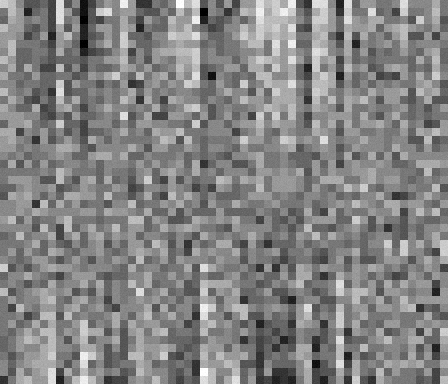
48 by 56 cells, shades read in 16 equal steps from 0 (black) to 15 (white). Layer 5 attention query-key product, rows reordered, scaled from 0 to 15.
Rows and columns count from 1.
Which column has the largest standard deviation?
11
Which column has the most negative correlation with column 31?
5
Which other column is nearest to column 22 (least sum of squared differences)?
46
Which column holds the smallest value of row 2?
26
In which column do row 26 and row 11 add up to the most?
8
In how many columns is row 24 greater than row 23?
16
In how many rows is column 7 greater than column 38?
18
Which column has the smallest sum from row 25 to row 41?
37
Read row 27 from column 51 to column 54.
4 8 11 8
